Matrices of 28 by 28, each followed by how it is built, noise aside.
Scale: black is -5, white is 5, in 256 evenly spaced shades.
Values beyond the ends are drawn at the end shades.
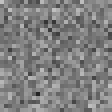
blocks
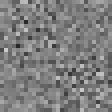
block diagonal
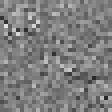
block diagonal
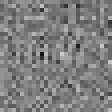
low rank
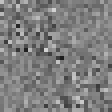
block diagonal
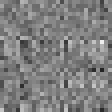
low rank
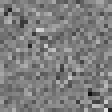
block diagonal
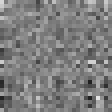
low rank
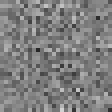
low rank
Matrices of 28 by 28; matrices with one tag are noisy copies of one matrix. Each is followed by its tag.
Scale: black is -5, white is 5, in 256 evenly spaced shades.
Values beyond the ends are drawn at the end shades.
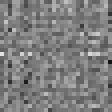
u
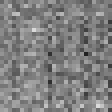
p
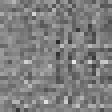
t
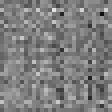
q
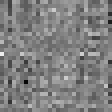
u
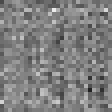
q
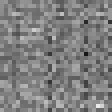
p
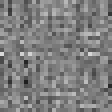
u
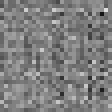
q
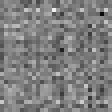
q
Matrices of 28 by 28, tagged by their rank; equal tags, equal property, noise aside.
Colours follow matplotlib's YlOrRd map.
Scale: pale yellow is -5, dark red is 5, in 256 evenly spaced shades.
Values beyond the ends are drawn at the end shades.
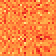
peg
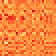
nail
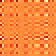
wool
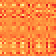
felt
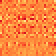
nail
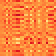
felt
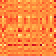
felt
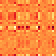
wool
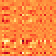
felt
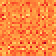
peg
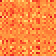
peg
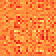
peg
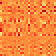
nail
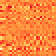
nail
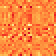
nail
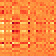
wool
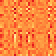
felt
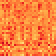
nail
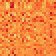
peg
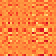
felt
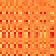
wool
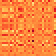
felt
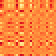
wool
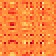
felt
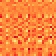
felt
